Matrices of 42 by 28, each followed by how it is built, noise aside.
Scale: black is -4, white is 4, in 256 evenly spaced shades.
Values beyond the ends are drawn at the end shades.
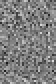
repeating columns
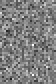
repeating rows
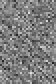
Toeplitz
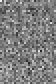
repeating columns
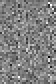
uneven columns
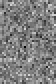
noise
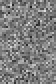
noise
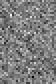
Toeplitz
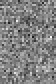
blocks
